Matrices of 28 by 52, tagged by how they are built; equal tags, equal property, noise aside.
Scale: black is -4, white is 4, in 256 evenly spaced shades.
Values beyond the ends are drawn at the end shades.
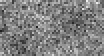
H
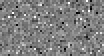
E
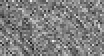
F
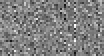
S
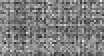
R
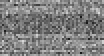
R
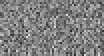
R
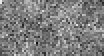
H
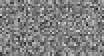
R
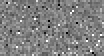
E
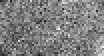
H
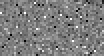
E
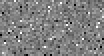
E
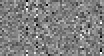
S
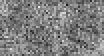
H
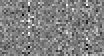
S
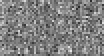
R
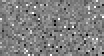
E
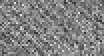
F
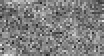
H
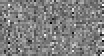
S
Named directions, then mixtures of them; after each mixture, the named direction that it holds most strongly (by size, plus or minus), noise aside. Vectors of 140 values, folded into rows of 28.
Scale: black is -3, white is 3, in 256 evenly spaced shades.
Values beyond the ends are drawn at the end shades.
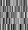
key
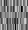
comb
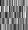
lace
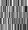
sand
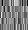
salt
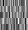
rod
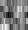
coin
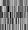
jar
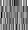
salt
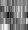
coin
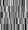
rod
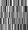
sand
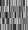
lace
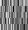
sand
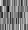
jar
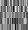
comb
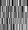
sand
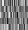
rod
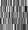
sand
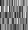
lace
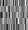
rod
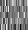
key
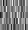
rod
